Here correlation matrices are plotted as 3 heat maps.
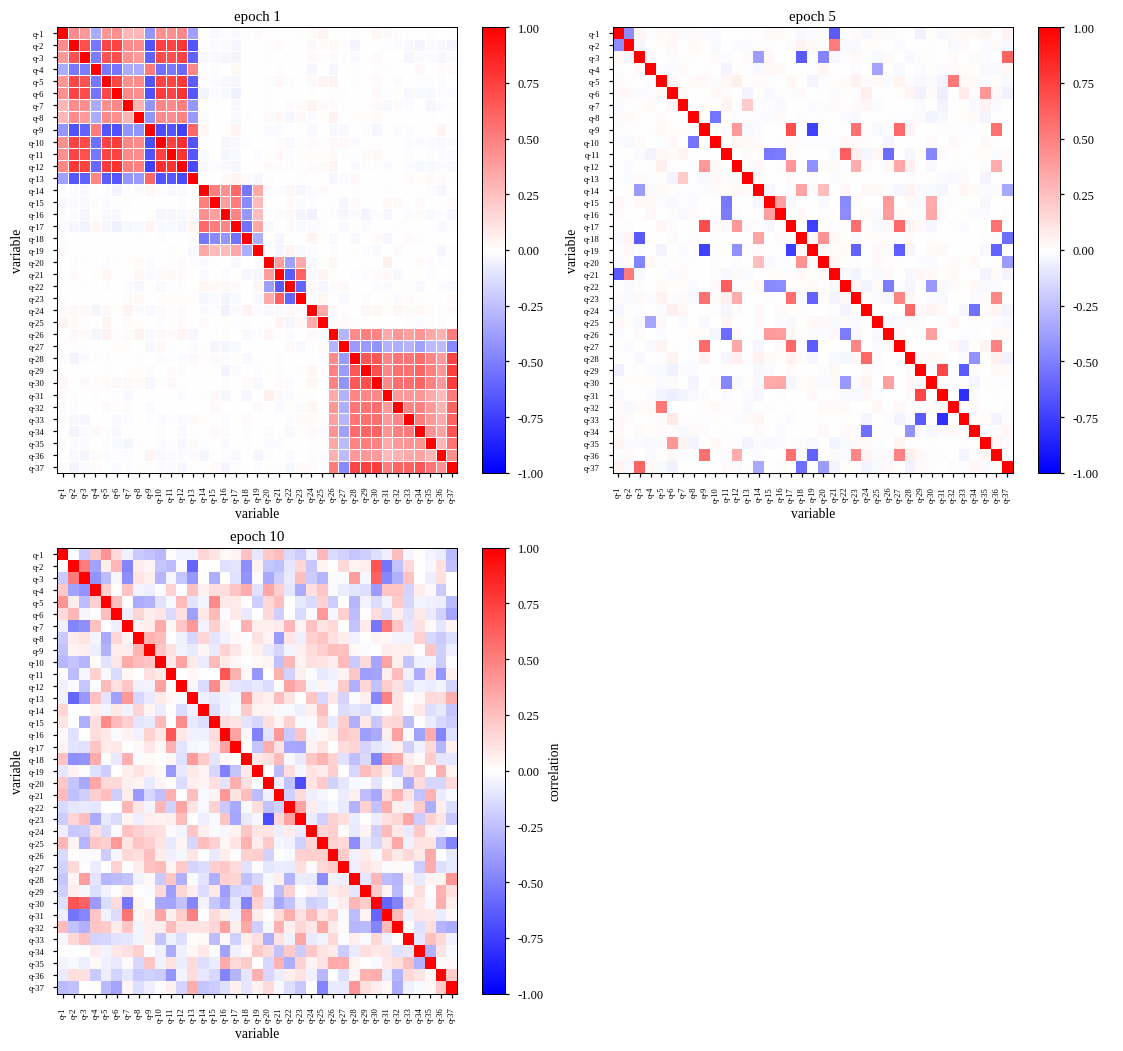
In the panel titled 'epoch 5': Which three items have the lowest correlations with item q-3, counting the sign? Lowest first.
q-18, q-20, q-14
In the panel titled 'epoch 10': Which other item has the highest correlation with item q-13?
q-31
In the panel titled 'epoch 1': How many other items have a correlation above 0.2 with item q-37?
10
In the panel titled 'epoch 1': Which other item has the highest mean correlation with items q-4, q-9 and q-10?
q-13
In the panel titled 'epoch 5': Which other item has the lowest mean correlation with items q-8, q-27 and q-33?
q-31
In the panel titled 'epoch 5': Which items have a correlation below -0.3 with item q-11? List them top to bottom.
q-15, q-16, q-26, q-30
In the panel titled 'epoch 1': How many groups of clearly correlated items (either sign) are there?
5
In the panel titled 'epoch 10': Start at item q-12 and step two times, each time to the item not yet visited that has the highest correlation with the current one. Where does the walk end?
q-5
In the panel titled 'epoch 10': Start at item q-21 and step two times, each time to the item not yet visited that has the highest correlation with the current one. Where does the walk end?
q-11
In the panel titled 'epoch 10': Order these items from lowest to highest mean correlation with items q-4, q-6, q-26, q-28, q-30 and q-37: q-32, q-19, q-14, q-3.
q-32, q-14, q-19, q-3
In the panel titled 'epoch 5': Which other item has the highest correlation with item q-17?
q-9
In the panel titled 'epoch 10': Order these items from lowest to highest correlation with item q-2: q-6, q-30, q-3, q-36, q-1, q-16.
q-16, q-1, q-36, q-6, q-3, q-30
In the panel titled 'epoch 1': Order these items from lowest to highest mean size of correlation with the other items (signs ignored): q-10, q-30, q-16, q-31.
q-16, q-31, q-30, q-10
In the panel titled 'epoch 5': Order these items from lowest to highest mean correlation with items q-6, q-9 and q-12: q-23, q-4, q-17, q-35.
q-4, q-35, q-23, q-17
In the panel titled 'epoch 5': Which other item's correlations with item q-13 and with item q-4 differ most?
q-25
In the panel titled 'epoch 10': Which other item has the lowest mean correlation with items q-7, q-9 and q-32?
q-30
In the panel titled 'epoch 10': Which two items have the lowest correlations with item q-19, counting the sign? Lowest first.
q-16, q-11
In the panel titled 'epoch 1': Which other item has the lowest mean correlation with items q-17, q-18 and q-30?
q-27
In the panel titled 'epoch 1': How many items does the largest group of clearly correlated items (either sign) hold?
13
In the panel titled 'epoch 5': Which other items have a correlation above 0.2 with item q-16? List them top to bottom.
q-15, q-26, q-30
